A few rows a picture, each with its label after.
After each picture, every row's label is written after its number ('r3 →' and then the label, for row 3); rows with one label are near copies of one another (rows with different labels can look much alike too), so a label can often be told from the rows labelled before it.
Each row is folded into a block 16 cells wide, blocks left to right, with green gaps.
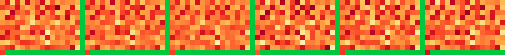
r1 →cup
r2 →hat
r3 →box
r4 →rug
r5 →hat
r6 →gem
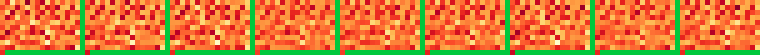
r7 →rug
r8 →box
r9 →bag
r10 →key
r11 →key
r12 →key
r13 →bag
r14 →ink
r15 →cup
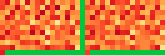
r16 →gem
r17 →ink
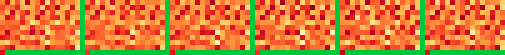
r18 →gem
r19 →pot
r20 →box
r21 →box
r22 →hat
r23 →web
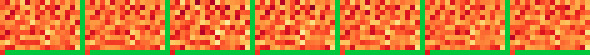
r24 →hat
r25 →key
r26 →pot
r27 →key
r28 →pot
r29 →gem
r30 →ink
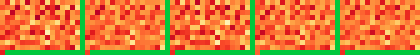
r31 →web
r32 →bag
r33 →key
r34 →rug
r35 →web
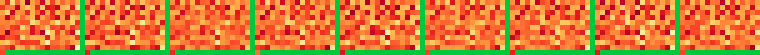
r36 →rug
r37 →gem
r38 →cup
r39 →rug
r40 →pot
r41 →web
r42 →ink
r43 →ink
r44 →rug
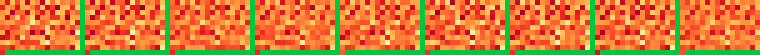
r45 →box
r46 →ink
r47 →key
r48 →gem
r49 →bag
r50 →web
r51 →bag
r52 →ink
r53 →box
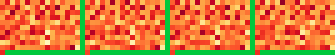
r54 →bag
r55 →rug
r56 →box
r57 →pot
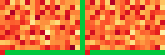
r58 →web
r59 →hat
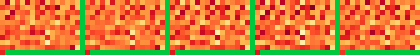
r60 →cup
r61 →web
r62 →pot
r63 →gem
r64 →box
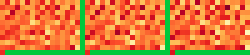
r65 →web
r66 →bag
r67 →gem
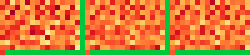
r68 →pot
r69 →rug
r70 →rug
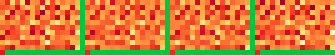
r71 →gem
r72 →gem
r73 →rug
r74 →box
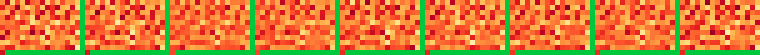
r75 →ink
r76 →web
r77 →key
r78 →pot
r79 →key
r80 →hat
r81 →gem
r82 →cup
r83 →pot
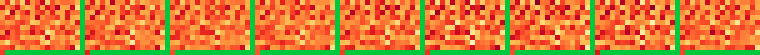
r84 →pot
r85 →box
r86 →pot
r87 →cup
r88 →key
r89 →key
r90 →pot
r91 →key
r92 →gem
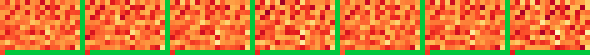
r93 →rug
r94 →ink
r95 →cup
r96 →pot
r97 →rug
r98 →cup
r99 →web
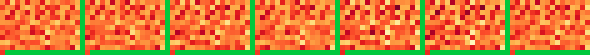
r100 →pot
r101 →box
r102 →gem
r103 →cup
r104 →gem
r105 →bag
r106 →pot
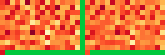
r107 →hat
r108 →box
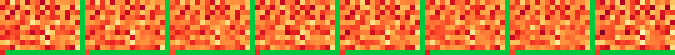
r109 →pot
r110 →cup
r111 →web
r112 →pot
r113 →hat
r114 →web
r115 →bag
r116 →hat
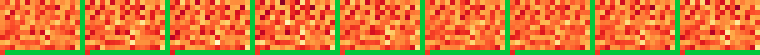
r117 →cup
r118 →cup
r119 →bag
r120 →hat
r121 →pot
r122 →web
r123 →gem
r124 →cup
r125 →cup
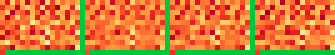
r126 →rug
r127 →box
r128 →ink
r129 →pot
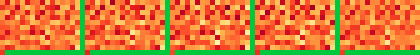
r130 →ink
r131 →pot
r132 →box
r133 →pot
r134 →bag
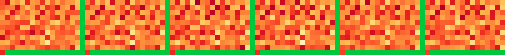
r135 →bag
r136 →box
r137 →web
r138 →box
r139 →box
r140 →web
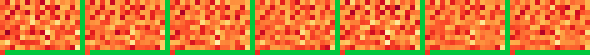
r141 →rug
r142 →box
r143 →bag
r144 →rug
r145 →key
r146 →cup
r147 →box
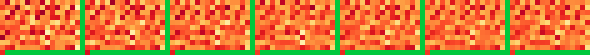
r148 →ink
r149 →web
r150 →gem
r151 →cup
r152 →gem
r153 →gem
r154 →pot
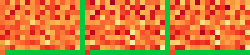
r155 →rug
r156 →hat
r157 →cup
